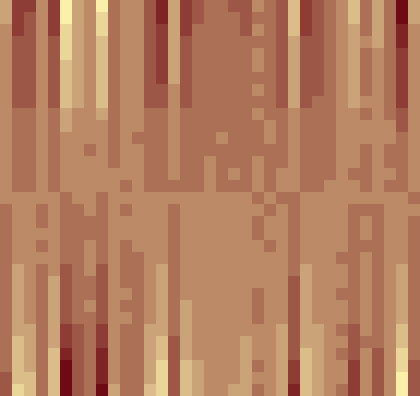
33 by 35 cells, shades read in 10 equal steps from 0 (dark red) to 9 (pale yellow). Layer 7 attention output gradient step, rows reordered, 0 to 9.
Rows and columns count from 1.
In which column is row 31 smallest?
6
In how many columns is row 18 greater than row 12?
18
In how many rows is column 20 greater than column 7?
16
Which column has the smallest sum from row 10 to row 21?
34
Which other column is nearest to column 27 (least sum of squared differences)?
13
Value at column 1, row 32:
3
